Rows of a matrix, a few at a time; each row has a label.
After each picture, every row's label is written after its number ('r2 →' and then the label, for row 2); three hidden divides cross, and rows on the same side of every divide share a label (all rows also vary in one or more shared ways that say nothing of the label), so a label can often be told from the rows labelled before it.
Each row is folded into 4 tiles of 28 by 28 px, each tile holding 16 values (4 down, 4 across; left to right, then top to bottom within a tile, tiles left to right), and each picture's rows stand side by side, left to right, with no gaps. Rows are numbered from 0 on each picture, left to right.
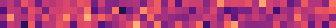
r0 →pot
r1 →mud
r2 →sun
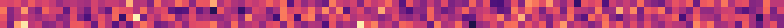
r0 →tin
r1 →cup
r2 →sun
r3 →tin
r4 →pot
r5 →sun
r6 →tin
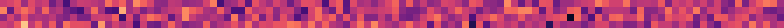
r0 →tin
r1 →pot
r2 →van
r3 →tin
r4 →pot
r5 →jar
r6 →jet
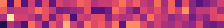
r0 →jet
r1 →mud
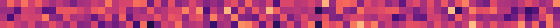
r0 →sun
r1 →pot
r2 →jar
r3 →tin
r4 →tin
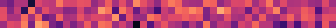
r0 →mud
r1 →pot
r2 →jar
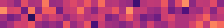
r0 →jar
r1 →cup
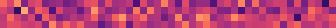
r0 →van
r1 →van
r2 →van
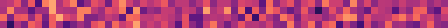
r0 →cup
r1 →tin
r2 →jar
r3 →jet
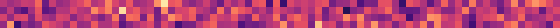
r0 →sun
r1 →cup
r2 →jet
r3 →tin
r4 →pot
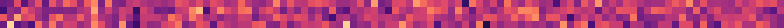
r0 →van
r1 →pot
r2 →cup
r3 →sun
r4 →pot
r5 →mud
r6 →jet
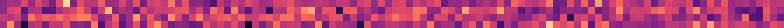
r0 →pot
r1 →mud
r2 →pot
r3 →pot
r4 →cup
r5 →mud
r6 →tin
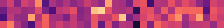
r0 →sun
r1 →pot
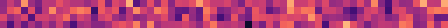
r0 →jar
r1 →tin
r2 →pot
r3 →sun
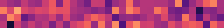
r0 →cup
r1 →cup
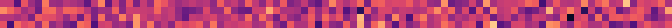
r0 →jar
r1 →tin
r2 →mud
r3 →mud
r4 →mud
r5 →jar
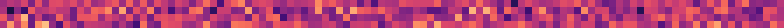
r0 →mud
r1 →jet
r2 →van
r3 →cup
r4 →van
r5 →van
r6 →tin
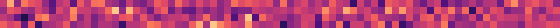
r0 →pot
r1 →cup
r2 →mud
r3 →jar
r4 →jar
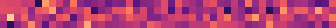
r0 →cup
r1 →cup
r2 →sun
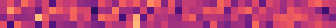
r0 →jar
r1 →mud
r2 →jet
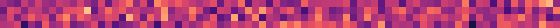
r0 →pot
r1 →cup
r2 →van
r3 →sun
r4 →jet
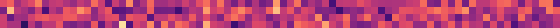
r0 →pot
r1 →van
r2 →cup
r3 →sun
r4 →jar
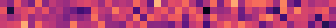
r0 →tin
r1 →jar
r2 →sun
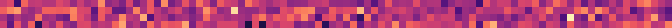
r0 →jar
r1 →van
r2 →pot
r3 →jet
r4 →mud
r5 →jet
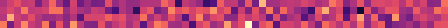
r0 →tin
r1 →sun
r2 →mud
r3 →mud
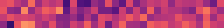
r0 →tin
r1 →van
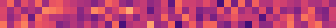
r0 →mud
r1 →cup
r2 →jet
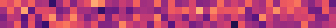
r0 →jet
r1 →sun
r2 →jar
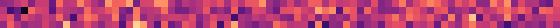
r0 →sun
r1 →tin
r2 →sun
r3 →pot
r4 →mud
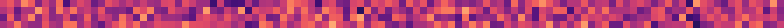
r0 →sun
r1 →van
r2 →jar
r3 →mud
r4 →cup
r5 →mud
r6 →pot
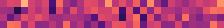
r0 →sun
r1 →mud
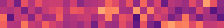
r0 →mud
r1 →jet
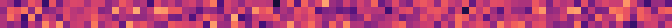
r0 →jet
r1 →cup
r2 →pot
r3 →sun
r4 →van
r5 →jar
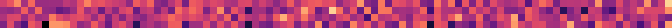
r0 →jet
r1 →pot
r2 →pot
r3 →jar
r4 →jet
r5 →sun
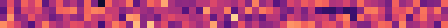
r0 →sun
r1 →tin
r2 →jet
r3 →sun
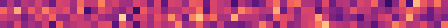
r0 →jar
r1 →pot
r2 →cup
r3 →pot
